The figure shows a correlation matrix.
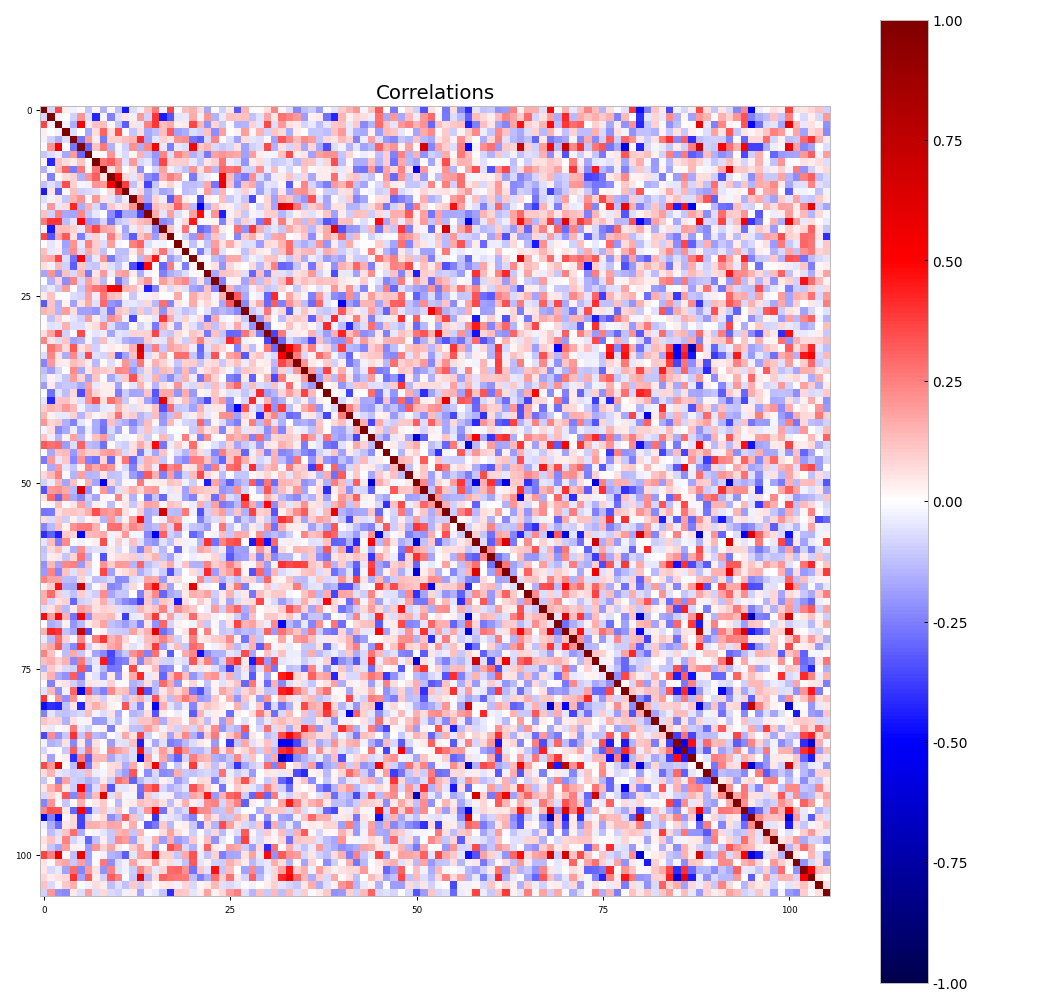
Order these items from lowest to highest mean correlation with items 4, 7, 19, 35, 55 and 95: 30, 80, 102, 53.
30, 53, 102, 80
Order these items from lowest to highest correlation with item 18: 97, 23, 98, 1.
98, 1, 97, 23
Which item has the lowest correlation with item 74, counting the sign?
50
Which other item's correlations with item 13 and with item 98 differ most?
33
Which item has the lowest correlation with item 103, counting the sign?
85
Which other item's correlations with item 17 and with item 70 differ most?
5
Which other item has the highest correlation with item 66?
38
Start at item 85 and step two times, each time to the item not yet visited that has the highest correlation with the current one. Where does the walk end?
69
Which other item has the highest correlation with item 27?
52
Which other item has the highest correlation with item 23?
102
